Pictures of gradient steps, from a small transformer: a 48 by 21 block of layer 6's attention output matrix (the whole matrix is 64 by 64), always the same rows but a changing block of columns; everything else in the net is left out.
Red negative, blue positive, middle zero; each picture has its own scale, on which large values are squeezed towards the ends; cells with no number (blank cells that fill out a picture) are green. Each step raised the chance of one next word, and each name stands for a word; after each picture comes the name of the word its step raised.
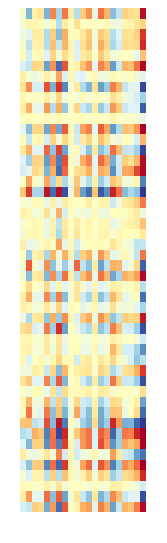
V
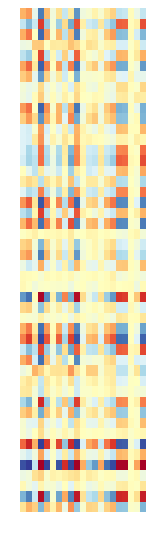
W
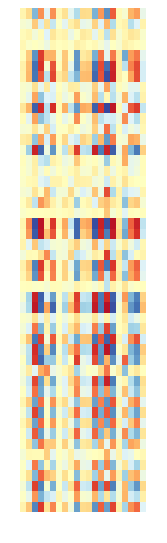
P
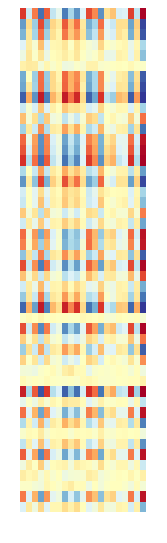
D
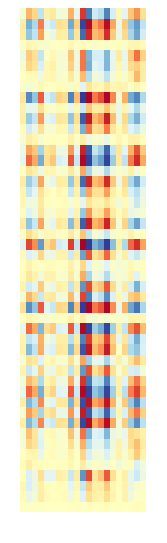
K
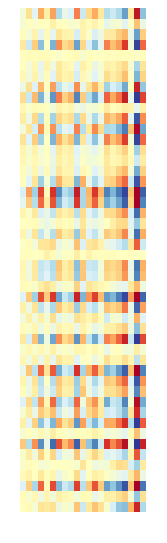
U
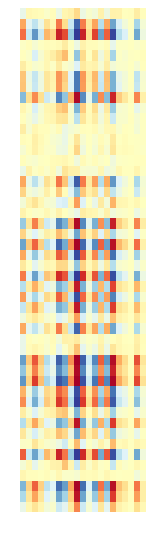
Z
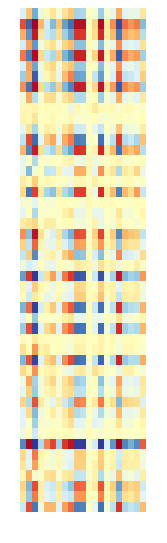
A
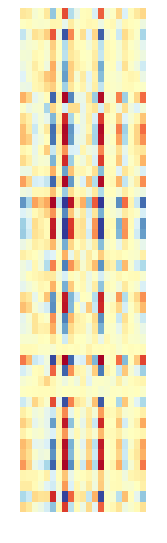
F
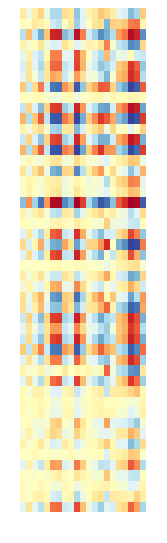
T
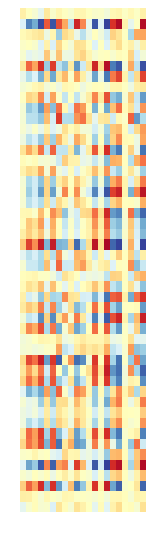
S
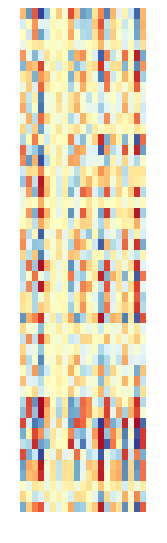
V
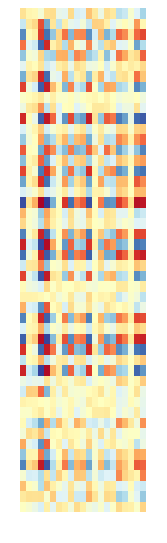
T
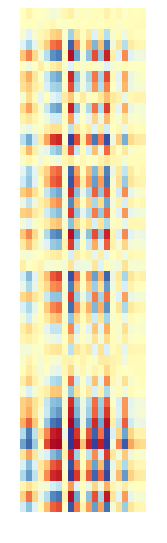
V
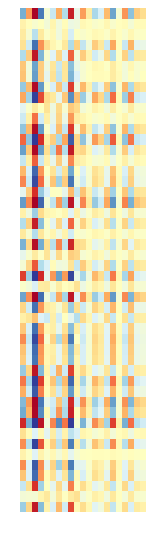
U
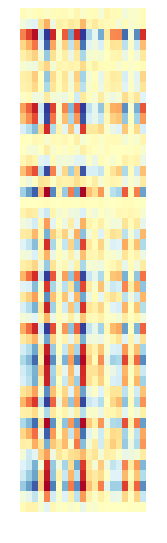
Z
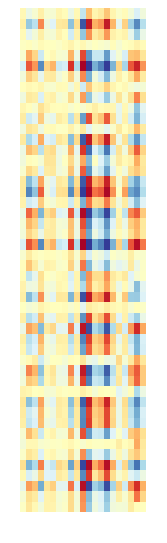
S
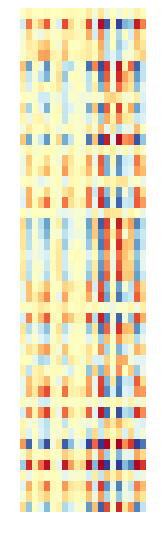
P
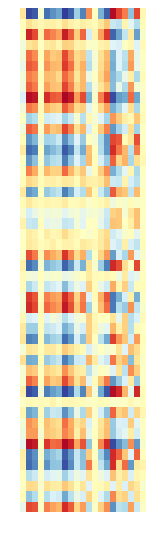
D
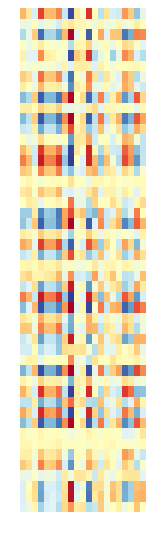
K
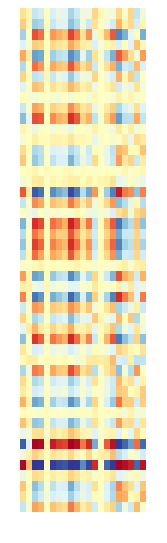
W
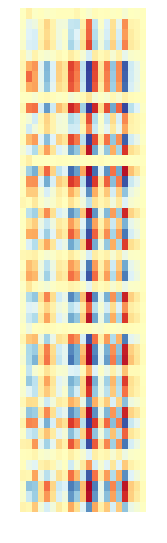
P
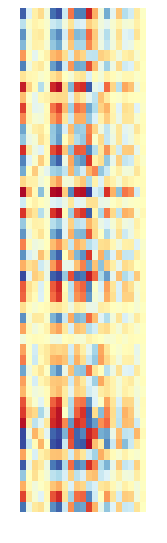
V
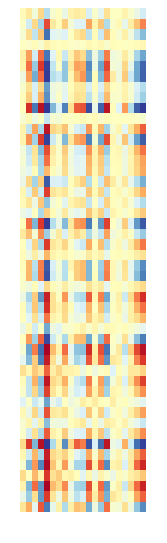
P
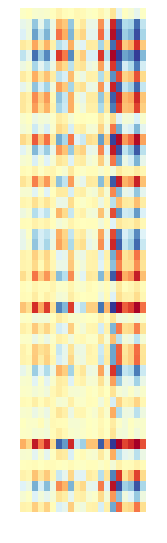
A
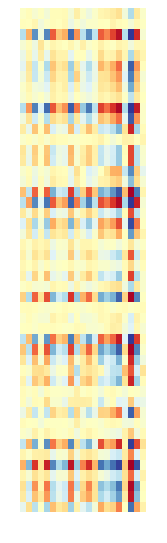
W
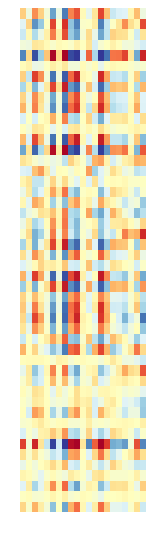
A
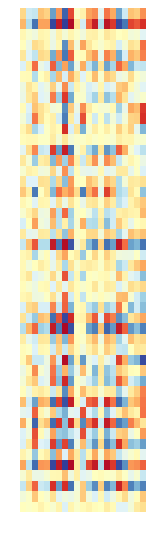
S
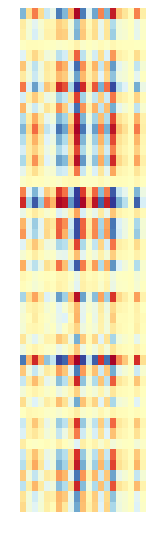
F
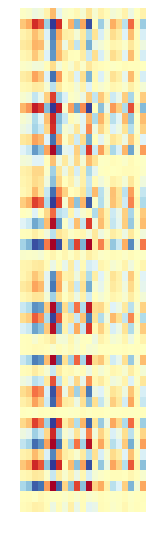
S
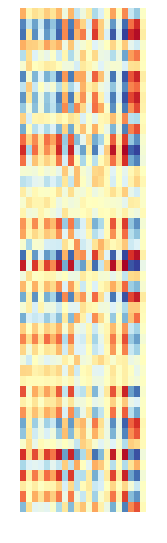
D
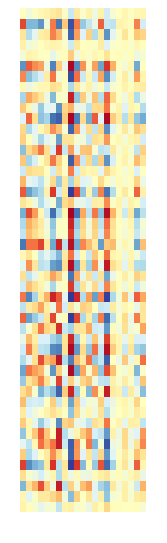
S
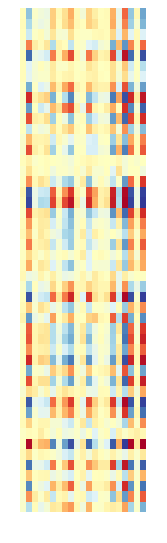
U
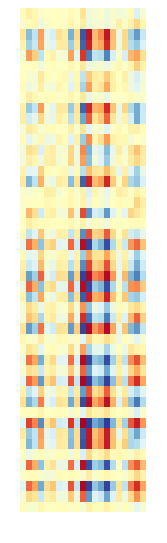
Z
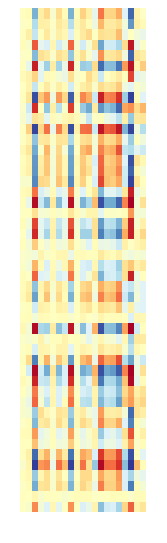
F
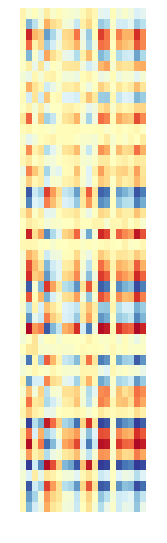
Z
